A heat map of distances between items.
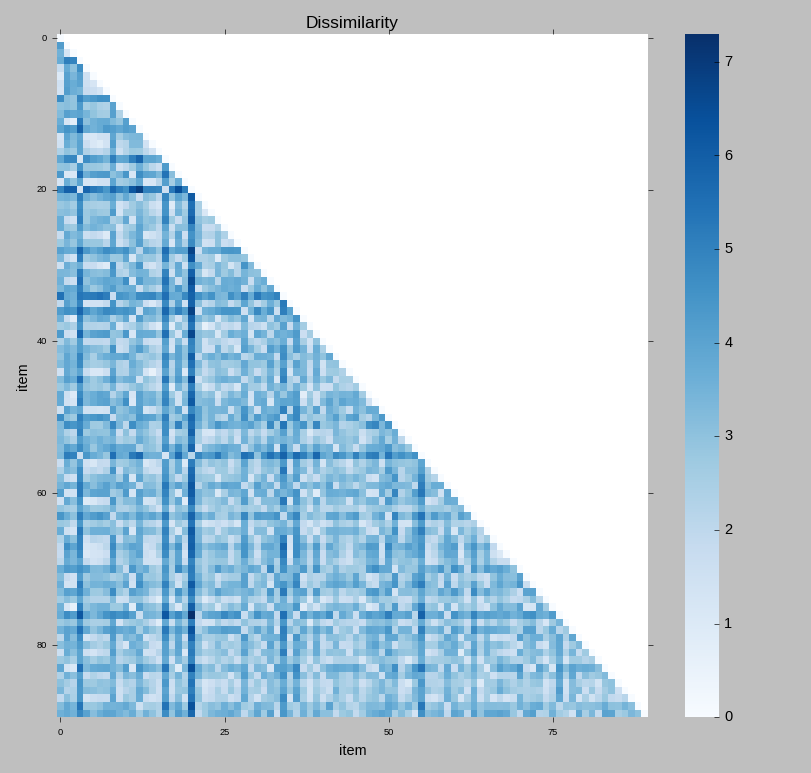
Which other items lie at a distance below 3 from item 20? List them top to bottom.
3, 16, 55
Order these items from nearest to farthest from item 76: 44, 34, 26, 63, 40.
44, 40, 26, 63, 34
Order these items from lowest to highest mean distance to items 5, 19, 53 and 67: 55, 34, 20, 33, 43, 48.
43, 33, 48, 55, 34, 20
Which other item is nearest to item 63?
50
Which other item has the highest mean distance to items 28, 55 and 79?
34
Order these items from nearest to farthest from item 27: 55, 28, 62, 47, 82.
82, 62, 47, 55, 28
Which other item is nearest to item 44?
14
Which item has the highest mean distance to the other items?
20
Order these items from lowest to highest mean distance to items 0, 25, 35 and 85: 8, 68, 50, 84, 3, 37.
68, 84, 37, 50, 8, 3
